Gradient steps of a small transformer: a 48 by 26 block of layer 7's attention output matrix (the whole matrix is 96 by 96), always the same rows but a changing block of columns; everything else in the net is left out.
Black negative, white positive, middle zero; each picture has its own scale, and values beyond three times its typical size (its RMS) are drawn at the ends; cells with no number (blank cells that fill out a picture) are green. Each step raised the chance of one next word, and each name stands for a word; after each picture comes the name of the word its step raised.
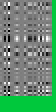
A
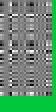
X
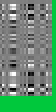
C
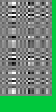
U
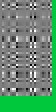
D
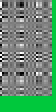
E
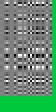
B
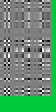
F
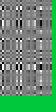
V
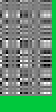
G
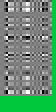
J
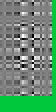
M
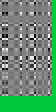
M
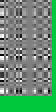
M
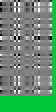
J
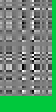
V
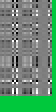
G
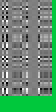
D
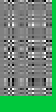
F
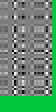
E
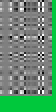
J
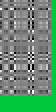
V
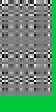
B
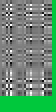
C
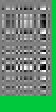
V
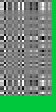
J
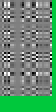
E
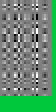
D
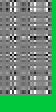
J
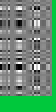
V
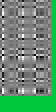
M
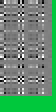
B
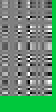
E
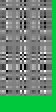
V
